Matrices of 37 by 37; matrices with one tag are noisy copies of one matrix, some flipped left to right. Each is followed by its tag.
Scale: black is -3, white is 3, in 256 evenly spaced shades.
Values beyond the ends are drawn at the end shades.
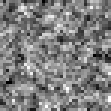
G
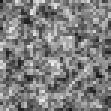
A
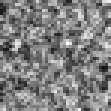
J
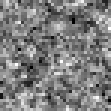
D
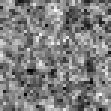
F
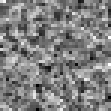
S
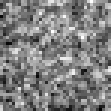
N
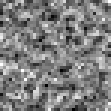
S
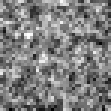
N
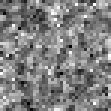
F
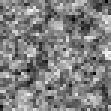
D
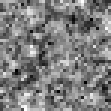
D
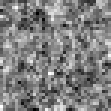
F
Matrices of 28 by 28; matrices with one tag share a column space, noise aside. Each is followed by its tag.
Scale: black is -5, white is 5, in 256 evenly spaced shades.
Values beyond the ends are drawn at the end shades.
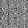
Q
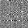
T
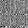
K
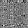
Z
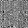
K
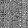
T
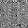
Z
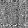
Z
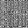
K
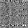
Z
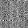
T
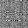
T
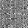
Q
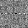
Q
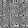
Z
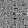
Q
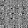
Q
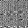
K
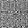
K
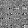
Q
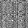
T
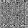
Z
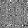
Z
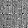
Q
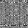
Z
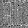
Z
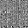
K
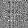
T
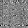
Z
